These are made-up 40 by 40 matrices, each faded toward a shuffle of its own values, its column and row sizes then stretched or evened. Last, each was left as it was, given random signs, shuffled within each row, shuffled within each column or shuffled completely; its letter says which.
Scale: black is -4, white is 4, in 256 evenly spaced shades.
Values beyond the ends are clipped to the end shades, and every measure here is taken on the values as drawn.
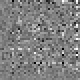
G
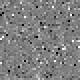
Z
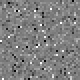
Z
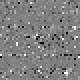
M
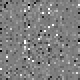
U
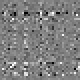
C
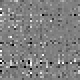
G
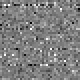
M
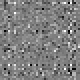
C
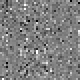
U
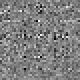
G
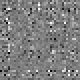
G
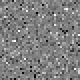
Z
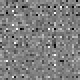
G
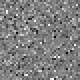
Z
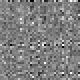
C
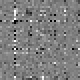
G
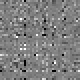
G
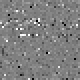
M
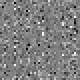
U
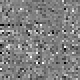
G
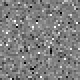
Z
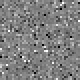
Z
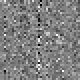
U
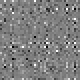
C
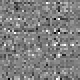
C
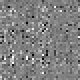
G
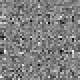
G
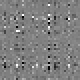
C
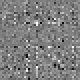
G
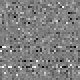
M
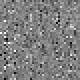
U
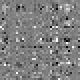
C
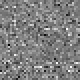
M
